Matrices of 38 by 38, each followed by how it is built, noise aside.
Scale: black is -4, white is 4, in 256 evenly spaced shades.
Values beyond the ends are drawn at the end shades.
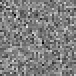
diagonal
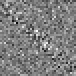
banded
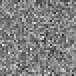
noise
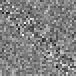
banded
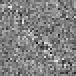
banded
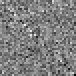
diagonal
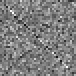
diagonal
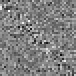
banded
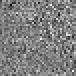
upper triangular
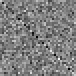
diagonal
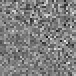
upper triangular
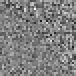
upper triangular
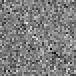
banded
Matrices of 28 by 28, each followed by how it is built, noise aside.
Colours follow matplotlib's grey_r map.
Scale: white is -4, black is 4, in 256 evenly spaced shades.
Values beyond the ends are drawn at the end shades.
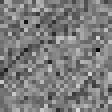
Hankel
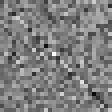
diagonal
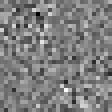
block diagonal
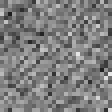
Hankel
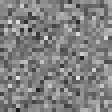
noise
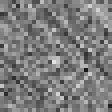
Toeplitz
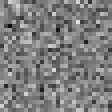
noise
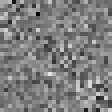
block diagonal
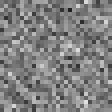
Toeplitz
